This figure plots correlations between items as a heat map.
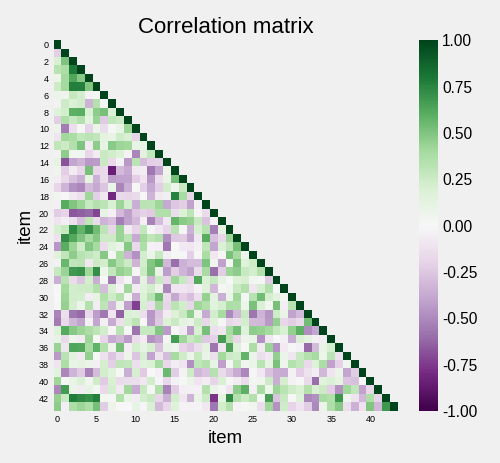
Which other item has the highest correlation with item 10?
9
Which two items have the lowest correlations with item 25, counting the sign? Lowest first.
32, 10
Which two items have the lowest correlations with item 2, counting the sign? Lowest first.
20, 32
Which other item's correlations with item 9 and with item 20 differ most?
5
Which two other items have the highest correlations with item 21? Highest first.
35, 15
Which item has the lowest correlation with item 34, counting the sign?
10
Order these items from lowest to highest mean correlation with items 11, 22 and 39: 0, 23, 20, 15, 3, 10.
20, 10, 15, 0, 23, 3
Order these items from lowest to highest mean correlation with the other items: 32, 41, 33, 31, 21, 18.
32, 33, 21, 18, 41, 31
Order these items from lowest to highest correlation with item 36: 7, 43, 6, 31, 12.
31, 7, 12, 6, 43
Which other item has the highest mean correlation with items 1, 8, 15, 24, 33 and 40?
4
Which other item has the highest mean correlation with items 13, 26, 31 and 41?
1
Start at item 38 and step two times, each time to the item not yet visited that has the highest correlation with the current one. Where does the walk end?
18
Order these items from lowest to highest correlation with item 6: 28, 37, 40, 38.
40, 37, 28, 38
